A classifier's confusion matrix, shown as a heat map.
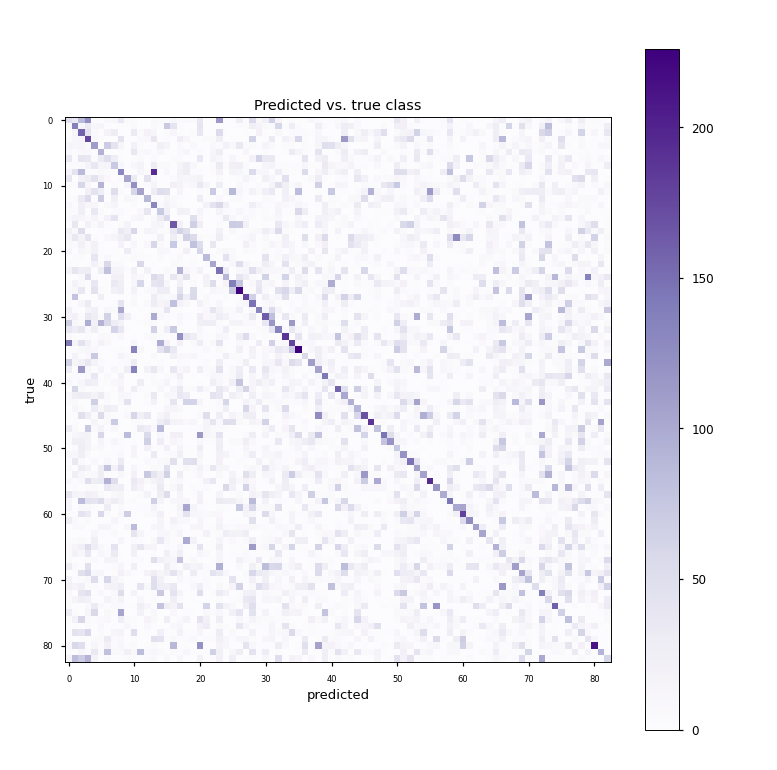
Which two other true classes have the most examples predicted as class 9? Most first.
48, 60
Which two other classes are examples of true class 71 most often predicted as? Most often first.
66, 40
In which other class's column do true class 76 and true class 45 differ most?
38
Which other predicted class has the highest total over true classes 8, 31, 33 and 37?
13
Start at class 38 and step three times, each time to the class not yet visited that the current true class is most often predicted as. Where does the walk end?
55
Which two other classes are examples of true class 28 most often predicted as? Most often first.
16, 76
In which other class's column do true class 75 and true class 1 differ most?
8
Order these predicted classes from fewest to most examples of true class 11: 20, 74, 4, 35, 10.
20, 74, 4, 10, 35
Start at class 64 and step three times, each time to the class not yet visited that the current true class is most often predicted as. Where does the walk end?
60
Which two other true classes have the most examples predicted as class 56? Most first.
74, 79
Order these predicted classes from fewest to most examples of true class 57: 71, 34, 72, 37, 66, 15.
72, 66, 34, 15, 37, 71
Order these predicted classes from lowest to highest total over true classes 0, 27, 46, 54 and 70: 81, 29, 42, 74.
29, 74, 42, 81
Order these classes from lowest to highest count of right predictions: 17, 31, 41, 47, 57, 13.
17, 47, 57, 31, 13, 41
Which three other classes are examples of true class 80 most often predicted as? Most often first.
20, 38, 16
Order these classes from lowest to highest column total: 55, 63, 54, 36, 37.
37, 63, 54, 36, 55
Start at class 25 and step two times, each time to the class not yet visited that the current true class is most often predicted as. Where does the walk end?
26
